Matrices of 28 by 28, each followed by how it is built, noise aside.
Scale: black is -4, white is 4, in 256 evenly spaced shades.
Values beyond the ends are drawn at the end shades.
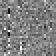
uneven columns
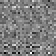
low rank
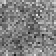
smooth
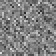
Toeplitz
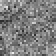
smooth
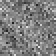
Toeplitz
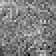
smooth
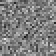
noise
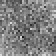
smooth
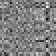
low rank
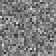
noise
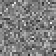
noise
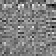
low rank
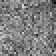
smooth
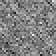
Toeplitz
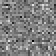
low rank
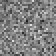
noise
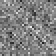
Toeplitz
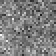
smooth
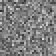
noise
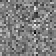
uneven columns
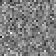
noise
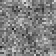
smooth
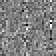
uneven columns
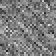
Toeplitz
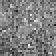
smooth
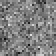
smooth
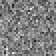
noise
